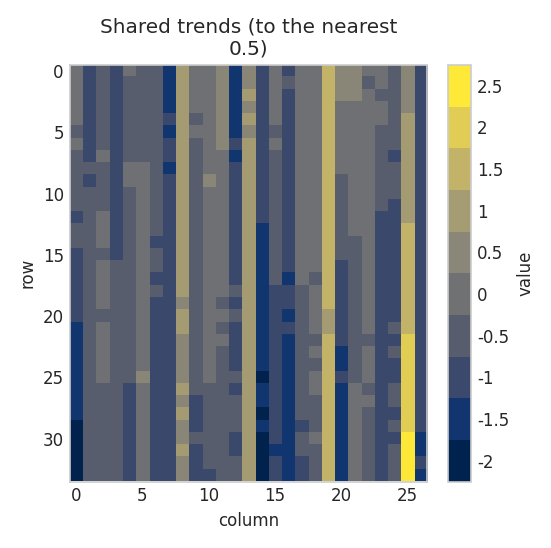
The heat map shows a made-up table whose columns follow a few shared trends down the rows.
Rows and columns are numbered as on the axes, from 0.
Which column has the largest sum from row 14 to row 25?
25
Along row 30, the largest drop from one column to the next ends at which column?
26
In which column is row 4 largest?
19
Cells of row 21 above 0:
4
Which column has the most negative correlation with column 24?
2
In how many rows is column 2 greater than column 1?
21
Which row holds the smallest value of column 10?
33
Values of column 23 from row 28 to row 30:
-1 -1 -1
